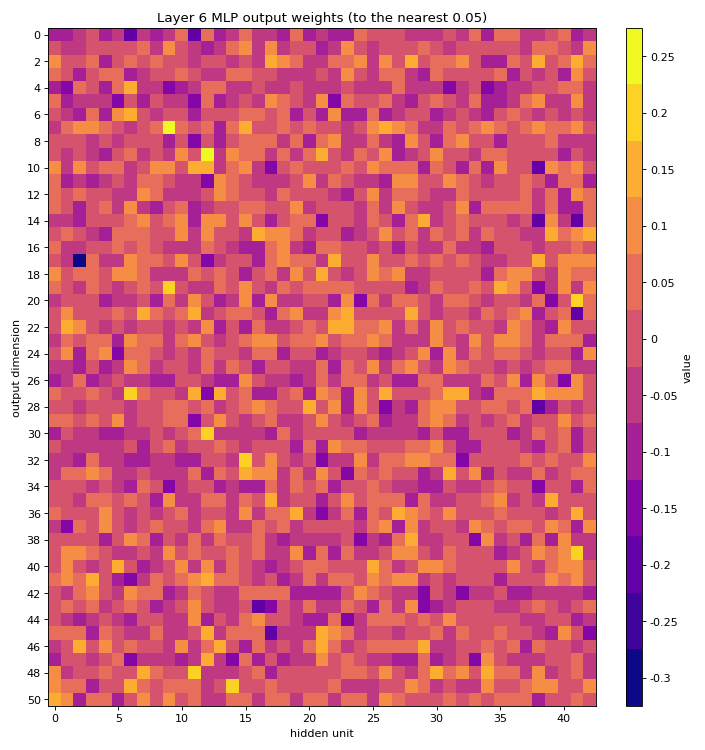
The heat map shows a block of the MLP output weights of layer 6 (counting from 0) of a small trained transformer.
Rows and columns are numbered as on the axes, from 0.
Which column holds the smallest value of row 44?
23
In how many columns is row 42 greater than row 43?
14
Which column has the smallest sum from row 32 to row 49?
18
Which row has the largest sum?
7
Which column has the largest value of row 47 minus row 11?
12
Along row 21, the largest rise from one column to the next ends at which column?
42
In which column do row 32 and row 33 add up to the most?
15
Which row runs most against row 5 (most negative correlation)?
21
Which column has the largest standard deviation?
41
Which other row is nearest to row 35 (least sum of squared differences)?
1
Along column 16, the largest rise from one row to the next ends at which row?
44
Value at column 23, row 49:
-0.05
